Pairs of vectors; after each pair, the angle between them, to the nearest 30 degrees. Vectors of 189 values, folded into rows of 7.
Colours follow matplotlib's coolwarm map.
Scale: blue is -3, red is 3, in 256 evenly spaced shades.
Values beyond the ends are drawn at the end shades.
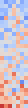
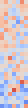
150 degrees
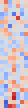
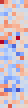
90 degrees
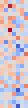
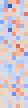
150 degrees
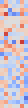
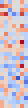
30 degrees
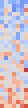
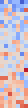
30 degrees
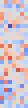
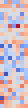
150 degrees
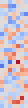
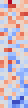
150 degrees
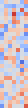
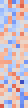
120 degrees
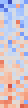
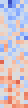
30 degrees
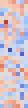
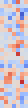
90 degrees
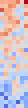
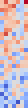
30 degrees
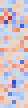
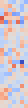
60 degrees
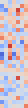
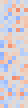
60 degrees
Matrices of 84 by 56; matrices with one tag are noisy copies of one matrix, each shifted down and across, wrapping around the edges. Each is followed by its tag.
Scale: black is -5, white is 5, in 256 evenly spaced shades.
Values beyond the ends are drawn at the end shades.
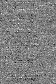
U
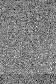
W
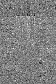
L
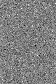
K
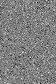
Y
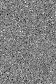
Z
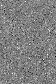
Z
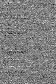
U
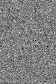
Y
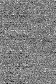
U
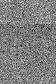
W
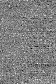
U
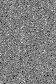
K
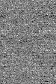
U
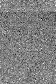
W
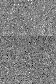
W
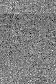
W
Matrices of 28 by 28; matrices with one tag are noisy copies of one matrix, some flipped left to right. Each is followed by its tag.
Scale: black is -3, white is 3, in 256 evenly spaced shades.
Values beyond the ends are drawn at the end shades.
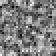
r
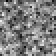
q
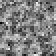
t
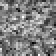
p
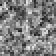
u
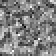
r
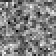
q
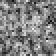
p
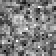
p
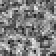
t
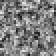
r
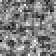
t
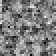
t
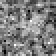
p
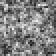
p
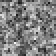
q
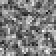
r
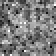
p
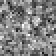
u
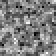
r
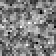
p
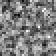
t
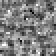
t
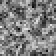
u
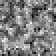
u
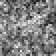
p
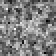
p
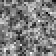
q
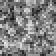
u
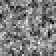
u
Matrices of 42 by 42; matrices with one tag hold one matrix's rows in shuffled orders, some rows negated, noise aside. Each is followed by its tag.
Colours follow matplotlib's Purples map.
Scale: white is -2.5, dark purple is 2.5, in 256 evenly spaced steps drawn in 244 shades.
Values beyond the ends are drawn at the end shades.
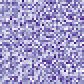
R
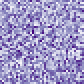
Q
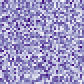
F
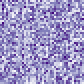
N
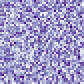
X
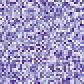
N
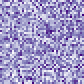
R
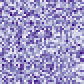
Q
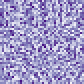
X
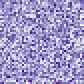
N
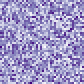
N
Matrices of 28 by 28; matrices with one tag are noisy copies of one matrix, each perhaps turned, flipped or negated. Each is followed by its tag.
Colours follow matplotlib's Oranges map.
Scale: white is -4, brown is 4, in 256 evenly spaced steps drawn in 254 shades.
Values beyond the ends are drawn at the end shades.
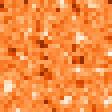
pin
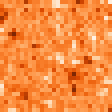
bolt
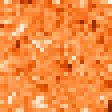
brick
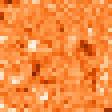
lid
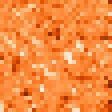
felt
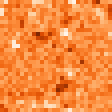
lid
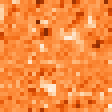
lid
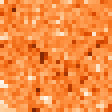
felt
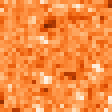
lid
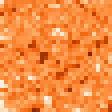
felt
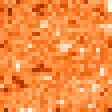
brick
